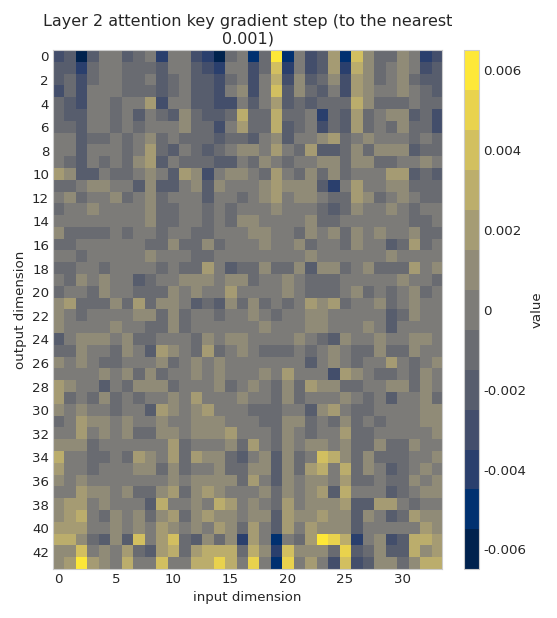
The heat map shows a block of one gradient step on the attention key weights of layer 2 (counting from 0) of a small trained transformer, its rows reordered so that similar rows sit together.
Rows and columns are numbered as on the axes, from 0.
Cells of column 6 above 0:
8
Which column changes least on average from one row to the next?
5
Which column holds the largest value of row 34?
23
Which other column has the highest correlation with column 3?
6
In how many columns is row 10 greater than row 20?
13
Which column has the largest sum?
10
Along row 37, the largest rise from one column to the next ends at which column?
25
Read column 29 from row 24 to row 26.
0 -0.001 0.002
